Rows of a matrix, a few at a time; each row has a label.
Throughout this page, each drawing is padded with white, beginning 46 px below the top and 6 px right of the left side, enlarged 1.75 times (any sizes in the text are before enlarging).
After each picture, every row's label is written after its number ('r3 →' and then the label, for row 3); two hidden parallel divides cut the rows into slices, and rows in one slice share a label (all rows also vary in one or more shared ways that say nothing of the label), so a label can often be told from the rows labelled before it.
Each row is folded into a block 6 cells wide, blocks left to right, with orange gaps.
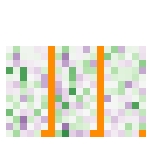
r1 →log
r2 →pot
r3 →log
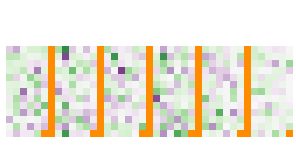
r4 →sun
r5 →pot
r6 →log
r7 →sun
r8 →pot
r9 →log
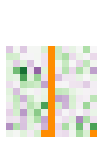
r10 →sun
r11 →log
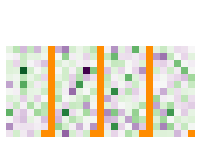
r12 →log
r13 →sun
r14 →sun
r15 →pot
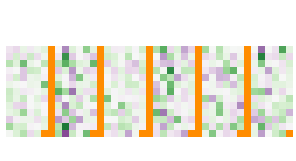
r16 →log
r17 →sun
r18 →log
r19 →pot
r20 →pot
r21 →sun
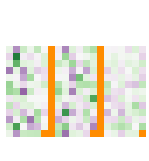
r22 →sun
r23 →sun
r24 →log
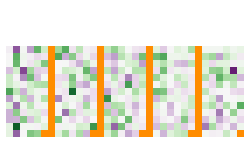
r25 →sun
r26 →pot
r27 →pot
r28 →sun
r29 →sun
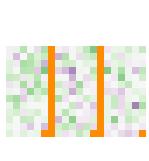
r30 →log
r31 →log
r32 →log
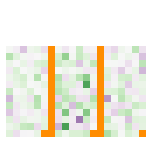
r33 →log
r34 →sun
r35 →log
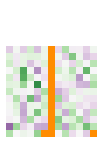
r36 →sun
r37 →pot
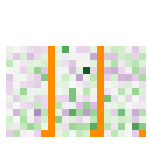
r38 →pot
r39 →pot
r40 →pot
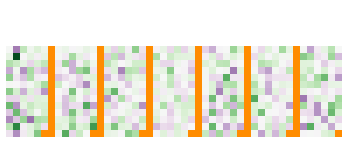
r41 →sun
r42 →pot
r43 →log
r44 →log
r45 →sun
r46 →log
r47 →sun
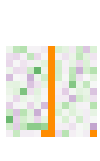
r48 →pot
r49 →log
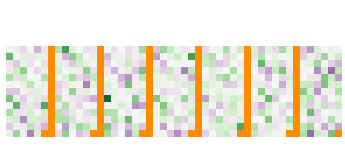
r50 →log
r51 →pot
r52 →log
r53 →log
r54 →log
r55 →log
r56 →sun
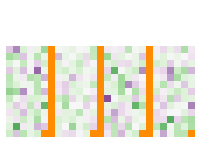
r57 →sun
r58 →log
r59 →log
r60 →log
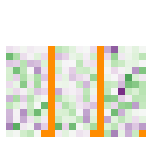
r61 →sun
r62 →pot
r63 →sun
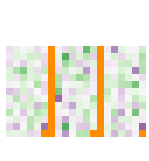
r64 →log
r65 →sun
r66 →sun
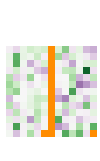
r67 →sun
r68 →pot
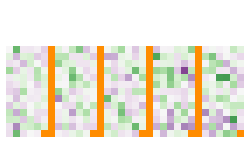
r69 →pot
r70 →sun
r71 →pot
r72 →sun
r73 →sun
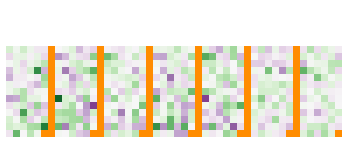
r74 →pot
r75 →pot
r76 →sun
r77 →pot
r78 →sun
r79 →log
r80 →log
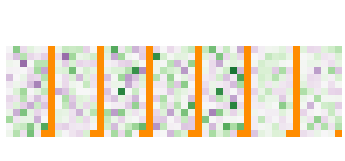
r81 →pot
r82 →log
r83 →pot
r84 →sun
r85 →pot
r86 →log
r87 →log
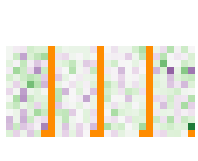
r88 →sun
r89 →log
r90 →log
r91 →log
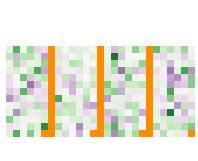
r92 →pot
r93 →log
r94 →sun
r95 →pot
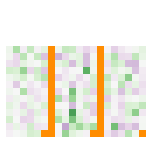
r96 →log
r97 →pot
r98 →sun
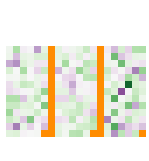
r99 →log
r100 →log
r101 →sun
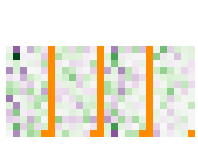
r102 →sun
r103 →log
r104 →sun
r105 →log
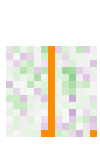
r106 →log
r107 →log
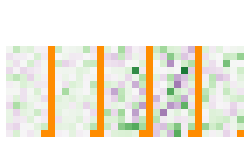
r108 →log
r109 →log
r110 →pot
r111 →pot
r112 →log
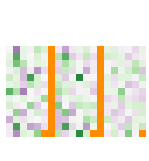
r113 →sun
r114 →sun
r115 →log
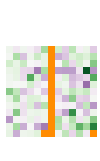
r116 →sun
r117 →pot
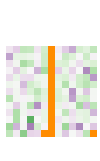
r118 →log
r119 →sun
